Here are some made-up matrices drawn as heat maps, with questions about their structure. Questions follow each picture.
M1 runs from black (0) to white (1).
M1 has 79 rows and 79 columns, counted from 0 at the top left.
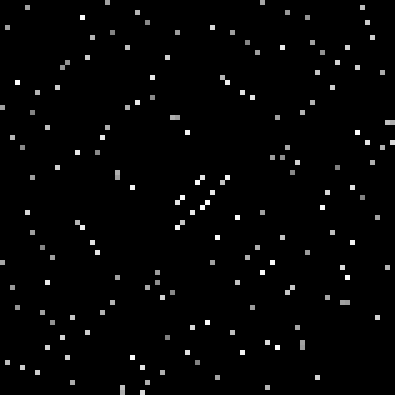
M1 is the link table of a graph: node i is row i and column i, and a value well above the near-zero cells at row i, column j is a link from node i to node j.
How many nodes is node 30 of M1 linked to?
2
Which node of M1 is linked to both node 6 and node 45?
node 35
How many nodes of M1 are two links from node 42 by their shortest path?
4
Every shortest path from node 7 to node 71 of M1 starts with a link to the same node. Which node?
node 18
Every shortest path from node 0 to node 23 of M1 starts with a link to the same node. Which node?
node 21
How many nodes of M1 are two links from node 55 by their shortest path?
4
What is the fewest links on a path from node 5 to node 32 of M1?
5
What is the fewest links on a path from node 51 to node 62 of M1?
3
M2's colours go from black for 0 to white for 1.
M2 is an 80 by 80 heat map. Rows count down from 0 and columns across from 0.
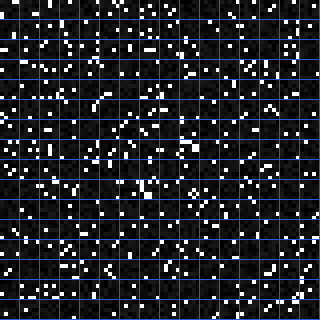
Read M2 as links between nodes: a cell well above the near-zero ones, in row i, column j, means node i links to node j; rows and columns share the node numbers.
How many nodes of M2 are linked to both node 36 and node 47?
1
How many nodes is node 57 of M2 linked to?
2
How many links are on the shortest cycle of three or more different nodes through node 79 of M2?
4
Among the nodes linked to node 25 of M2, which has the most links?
node 24
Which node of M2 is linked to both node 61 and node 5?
node 44
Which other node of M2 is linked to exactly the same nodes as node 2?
node 76
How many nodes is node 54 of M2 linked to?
5
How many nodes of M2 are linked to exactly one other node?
1
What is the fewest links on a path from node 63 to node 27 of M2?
2
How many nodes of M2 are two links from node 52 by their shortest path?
5
